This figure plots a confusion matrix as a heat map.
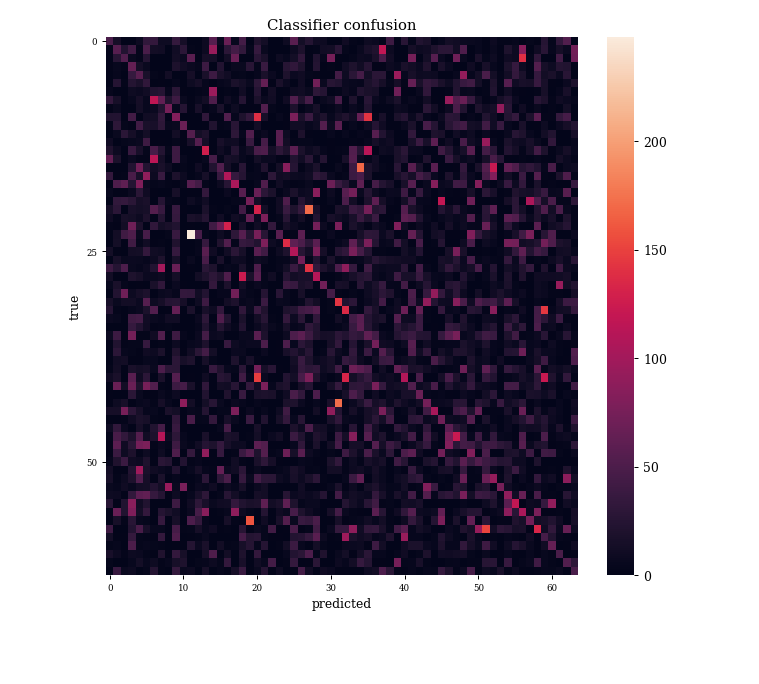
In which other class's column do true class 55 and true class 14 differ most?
6
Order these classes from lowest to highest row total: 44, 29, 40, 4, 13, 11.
11, 29, 4, 44, 13, 40
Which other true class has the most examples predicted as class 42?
32
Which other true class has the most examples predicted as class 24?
15
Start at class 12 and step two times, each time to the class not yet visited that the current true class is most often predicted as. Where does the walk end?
4
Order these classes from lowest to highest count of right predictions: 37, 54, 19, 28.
37, 19, 54, 28
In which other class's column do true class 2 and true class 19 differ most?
56
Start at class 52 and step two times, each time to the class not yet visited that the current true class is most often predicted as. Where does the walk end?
39
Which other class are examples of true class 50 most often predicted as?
48
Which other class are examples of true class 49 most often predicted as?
13
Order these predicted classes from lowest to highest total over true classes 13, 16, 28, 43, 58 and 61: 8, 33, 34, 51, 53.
8, 53, 34, 33, 51
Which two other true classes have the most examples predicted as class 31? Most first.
43, 22
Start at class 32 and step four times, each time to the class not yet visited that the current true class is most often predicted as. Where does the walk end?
27
